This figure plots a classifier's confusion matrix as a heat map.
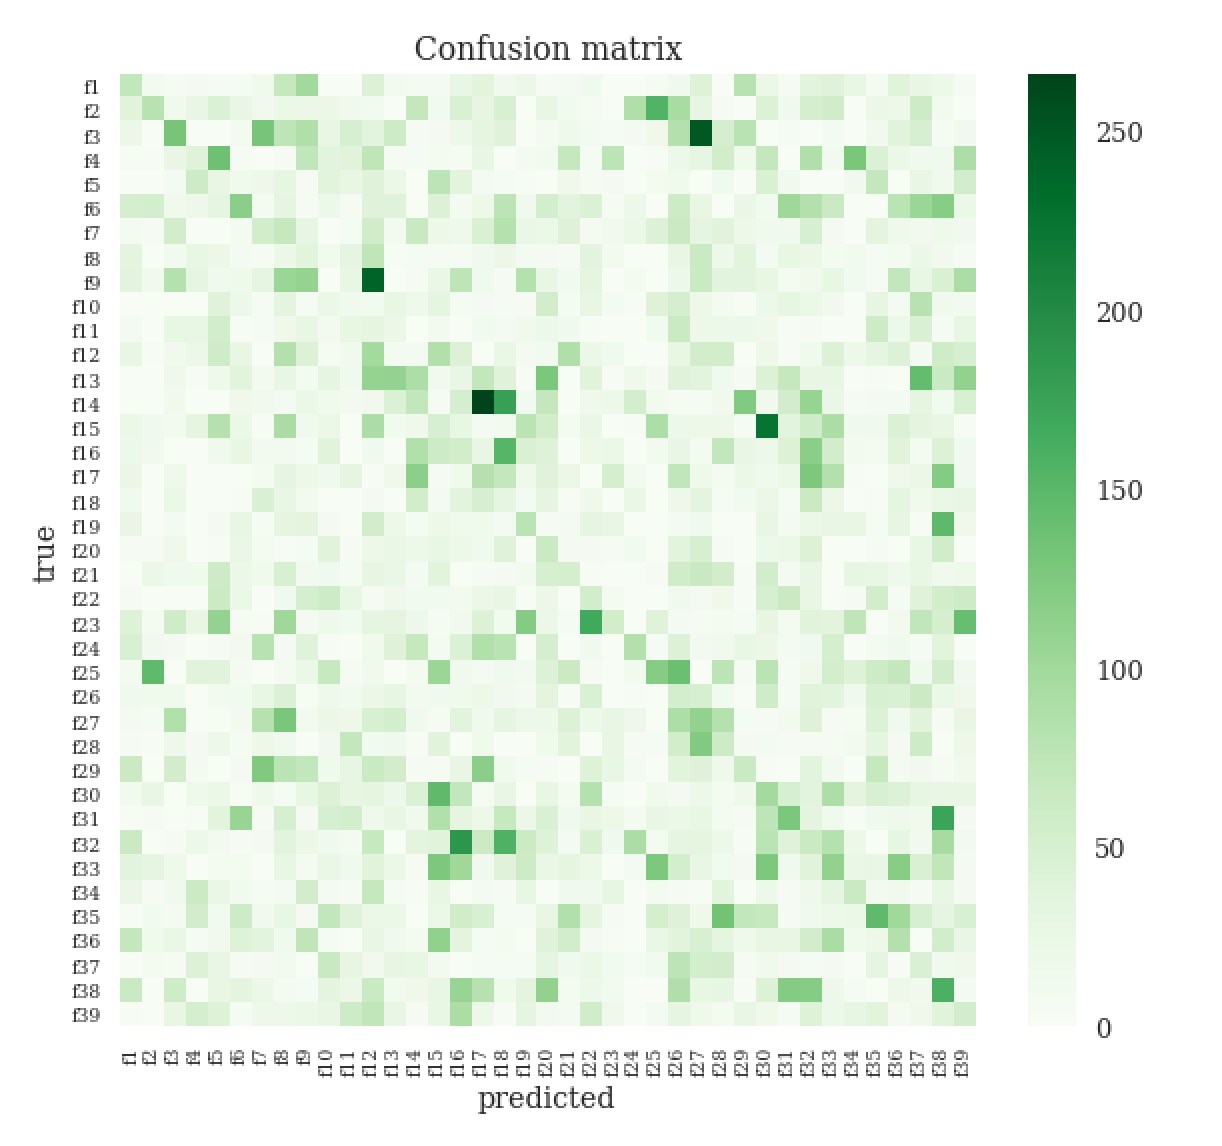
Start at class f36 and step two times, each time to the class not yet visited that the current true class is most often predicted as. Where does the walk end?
f30
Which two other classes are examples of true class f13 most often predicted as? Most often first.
f37, f20
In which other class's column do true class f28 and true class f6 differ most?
f38
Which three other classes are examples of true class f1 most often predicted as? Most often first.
f9, f29, f8
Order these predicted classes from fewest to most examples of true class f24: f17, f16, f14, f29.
f29, f16, f14, f17
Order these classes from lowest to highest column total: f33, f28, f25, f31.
f25, f31, f28, f33
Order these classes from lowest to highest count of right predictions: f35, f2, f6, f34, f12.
f34, f2, f12, f6, f35
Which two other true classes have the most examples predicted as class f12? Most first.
f9, f13
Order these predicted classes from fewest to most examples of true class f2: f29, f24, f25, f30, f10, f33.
f29, f10, f30, f33, f24, f25
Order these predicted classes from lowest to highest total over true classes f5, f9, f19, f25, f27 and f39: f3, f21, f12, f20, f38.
f20, f21, f3, f38, f12
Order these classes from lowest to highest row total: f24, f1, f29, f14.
f1, f24, f29, f14
